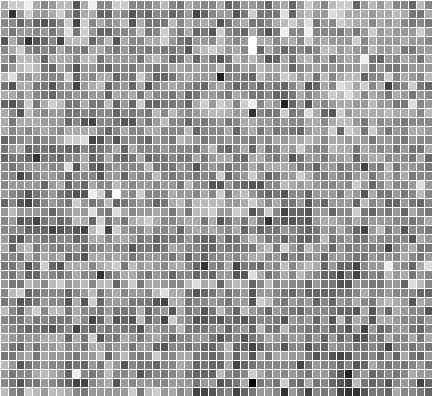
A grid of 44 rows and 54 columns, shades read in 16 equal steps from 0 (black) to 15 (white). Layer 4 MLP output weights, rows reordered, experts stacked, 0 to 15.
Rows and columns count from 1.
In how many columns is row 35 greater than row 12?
17
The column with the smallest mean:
30
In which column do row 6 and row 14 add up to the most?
32
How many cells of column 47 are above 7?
30
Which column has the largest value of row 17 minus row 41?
38
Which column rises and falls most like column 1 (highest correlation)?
5
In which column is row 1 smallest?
10
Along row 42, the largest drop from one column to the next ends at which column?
11
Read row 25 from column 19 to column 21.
12 10 8
